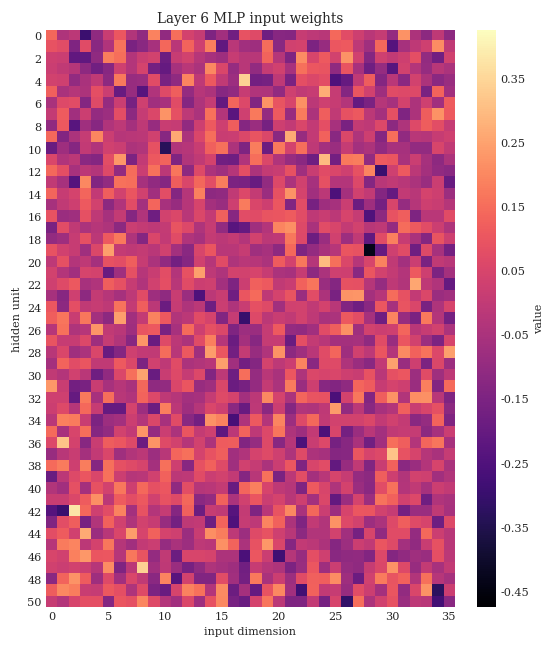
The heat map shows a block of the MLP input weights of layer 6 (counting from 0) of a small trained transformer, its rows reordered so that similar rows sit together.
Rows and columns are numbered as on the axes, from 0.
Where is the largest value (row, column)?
42, 2
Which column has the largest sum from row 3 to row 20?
24
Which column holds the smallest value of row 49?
34
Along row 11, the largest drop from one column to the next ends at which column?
25
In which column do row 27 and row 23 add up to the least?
16
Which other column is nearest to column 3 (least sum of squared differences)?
7
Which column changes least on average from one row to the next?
13
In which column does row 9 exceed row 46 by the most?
11
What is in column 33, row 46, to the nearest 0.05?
-0.1
